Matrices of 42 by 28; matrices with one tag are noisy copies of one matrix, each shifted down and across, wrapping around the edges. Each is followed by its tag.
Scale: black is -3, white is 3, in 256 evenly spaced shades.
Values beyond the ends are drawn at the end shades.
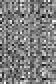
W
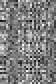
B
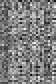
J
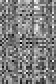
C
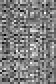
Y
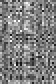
C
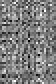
W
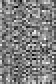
Y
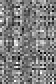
B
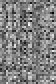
J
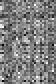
J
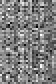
J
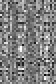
B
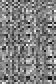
W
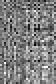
C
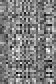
B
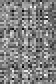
J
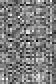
Y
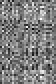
C
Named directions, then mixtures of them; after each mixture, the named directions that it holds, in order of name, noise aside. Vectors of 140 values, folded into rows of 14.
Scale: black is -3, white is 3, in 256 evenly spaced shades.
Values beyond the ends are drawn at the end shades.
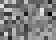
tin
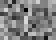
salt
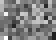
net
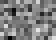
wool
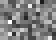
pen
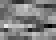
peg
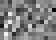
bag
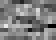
peg.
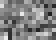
net, peg, tin.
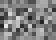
bag.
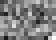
net, salt, wool.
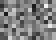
net, peg, wool.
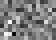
bag, pen.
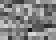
peg, salt, tin.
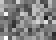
net.
